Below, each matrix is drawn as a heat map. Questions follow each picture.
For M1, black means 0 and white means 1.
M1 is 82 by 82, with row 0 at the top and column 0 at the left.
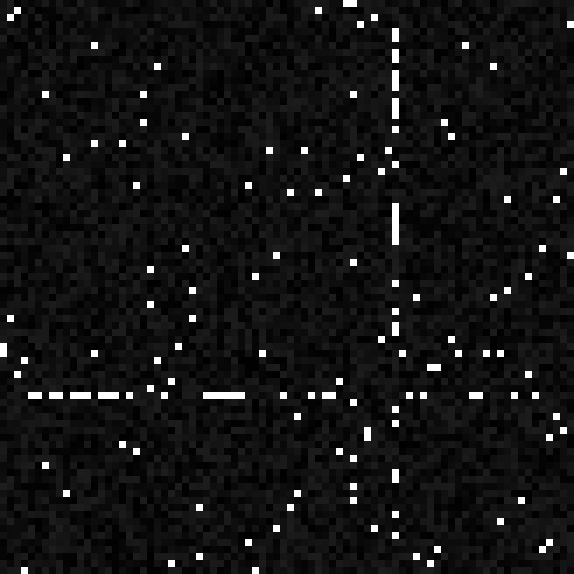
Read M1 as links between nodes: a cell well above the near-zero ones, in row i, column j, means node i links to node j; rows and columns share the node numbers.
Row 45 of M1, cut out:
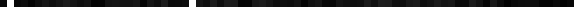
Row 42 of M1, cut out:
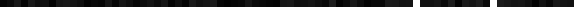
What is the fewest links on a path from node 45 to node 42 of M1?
7
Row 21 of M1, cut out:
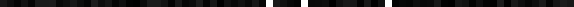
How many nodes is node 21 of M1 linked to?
3
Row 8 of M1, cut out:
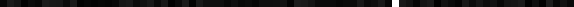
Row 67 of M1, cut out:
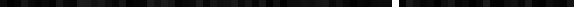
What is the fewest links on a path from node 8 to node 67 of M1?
2
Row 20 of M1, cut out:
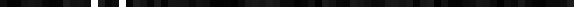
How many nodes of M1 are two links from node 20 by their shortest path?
3
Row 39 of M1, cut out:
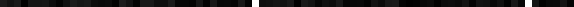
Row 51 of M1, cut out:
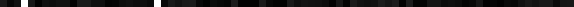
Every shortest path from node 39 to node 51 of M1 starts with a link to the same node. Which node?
node 36
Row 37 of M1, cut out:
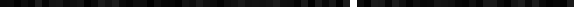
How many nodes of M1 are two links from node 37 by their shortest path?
6
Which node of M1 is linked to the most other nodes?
node 56
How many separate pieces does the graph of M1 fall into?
5
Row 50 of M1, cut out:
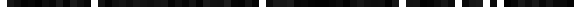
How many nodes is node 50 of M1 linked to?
7
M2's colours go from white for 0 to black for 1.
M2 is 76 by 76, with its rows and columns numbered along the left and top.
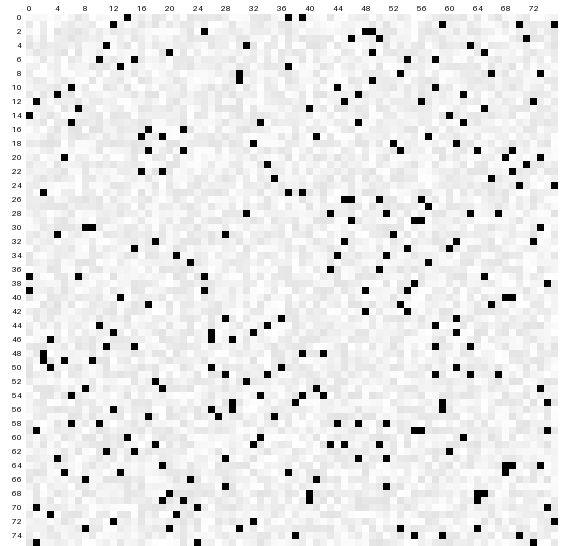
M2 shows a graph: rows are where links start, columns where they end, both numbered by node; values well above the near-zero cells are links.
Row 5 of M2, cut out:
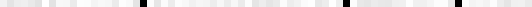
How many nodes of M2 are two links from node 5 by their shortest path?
6
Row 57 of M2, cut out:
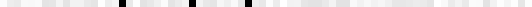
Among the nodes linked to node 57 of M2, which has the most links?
node 17
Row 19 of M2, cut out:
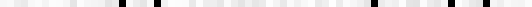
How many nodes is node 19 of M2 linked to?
5
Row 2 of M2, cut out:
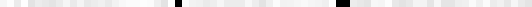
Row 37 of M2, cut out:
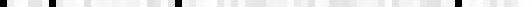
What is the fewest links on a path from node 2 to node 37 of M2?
2
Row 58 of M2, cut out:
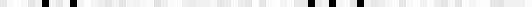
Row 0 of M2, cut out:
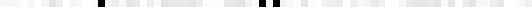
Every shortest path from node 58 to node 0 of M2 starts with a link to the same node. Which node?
node 6
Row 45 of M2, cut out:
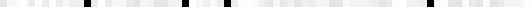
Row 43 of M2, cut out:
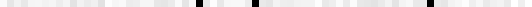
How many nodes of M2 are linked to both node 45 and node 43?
1
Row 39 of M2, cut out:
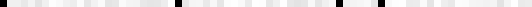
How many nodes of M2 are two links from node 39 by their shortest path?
6
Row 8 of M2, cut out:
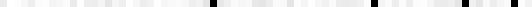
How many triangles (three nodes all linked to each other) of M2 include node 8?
2
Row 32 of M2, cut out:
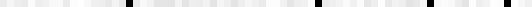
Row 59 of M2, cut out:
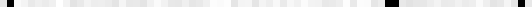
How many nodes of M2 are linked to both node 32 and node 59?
0
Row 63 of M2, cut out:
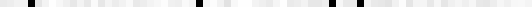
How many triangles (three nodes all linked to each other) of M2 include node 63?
1
